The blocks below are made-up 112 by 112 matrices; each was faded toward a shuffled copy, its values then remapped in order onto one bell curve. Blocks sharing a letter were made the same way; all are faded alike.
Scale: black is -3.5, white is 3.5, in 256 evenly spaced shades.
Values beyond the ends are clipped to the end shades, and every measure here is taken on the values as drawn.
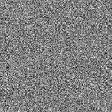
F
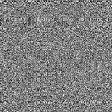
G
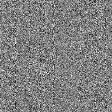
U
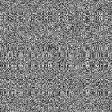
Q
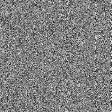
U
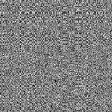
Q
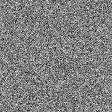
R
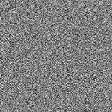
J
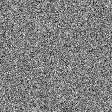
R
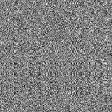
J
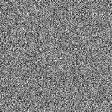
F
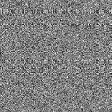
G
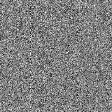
U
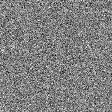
R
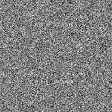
F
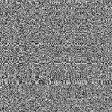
G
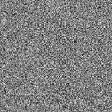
J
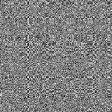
Q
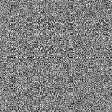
G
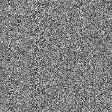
U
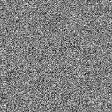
F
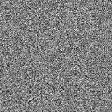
F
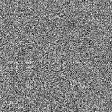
F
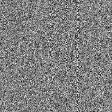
U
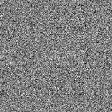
F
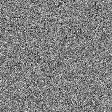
R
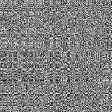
Q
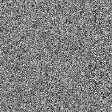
U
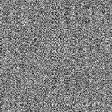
J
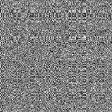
Q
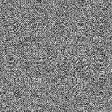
J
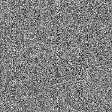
U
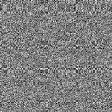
G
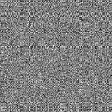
Q
